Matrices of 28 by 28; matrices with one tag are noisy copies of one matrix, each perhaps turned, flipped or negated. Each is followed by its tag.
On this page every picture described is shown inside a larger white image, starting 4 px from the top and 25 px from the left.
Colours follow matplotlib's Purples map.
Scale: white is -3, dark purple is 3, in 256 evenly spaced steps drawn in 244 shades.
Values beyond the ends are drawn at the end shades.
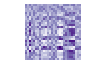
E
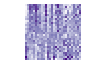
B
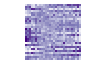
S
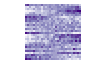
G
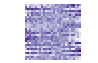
S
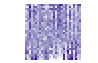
S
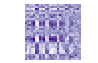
E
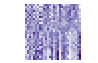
B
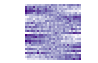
G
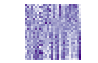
B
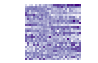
B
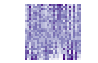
S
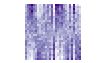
G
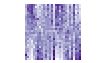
G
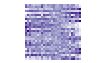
S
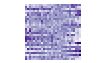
S
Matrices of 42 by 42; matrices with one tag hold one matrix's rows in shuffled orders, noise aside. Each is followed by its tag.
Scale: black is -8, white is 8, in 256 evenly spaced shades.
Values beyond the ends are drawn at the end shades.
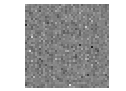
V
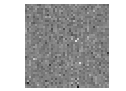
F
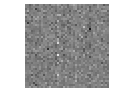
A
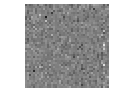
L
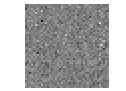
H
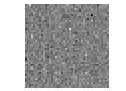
V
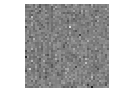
V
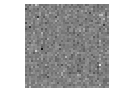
H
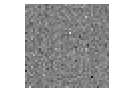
V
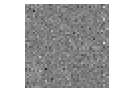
L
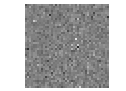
F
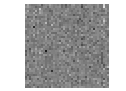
L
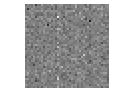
A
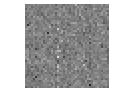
A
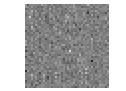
V
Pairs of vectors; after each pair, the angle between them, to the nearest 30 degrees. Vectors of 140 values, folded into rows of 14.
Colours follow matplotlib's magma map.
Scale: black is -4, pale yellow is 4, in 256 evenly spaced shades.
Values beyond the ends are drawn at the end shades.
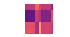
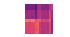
90 degrees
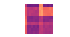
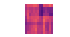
150 degrees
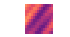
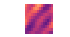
30 degrees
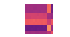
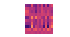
90 degrees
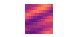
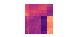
60 degrees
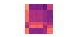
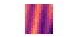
90 degrees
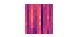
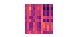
120 degrees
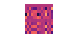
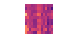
120 degrees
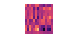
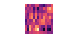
30 degrees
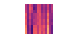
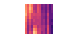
60 degrees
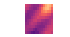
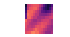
150 degrees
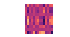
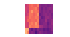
90 degrees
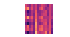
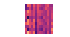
150 degrees
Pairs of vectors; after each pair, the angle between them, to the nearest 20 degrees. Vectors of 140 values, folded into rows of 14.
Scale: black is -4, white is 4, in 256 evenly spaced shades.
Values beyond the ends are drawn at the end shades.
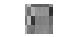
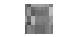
160 degrees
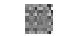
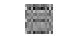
120 degrees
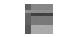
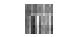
100 degrees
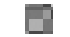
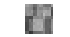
60 degrees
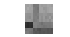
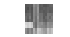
160 degrees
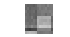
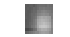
40 degrees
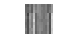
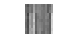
20 degrees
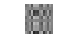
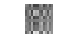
160 degrees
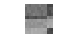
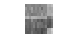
160 degrees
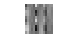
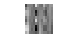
20 degrees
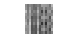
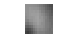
100 degrees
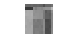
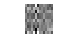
100 degrees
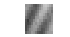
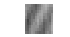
20 degrees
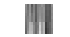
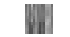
160 degrees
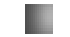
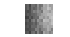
20 degrees
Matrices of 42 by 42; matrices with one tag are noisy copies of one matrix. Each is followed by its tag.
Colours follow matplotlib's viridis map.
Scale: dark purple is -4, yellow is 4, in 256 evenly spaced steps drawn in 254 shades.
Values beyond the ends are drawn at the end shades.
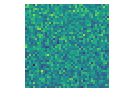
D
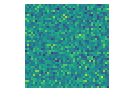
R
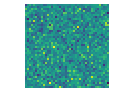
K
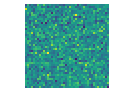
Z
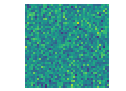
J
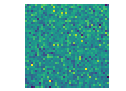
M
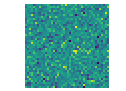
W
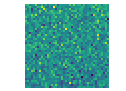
M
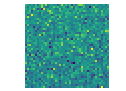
M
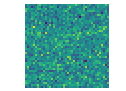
Z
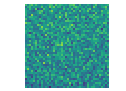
M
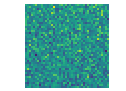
M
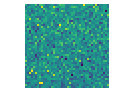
M
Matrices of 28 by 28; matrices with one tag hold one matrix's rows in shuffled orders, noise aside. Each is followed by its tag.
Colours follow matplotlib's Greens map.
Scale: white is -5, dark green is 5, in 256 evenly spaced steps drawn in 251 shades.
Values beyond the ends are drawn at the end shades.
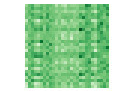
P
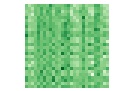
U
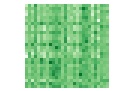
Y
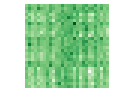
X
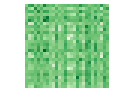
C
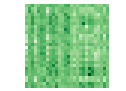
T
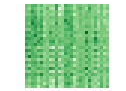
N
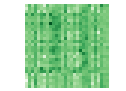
Y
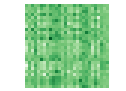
Y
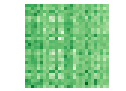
N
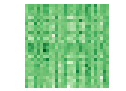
C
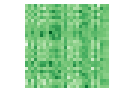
Y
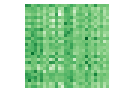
N
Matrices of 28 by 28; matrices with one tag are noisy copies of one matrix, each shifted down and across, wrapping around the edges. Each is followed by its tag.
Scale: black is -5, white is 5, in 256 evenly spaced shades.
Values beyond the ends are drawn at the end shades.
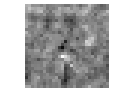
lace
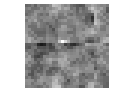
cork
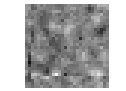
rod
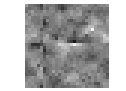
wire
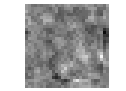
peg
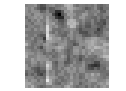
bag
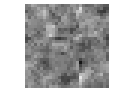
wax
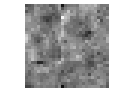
wax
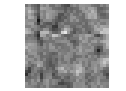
rod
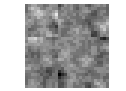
peg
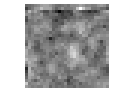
cork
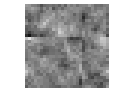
wire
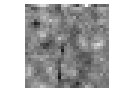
rod
